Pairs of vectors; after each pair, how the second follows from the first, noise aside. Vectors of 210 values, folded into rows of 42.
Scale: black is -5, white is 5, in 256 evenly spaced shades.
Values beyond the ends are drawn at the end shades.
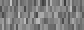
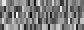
wrapped around, scaled up.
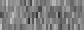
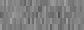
shrunk.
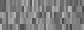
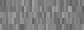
shrunk.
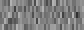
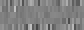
reversed, partly zeroed.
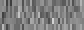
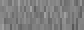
reversed, shrunk.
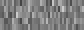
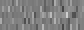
reversed, partly zeroed.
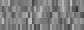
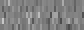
partly zeroed.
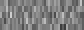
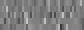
partly zeroed.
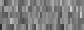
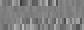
reversed, partly zeroed.
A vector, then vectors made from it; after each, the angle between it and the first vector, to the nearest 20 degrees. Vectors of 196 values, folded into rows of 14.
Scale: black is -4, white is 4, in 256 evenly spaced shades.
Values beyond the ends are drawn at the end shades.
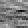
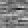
120 degrees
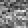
140 degrees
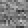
40 degrees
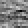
20 degrees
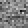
60 degrees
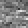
140 degrees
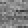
40 degrees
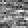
140 degrees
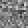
60 degrees
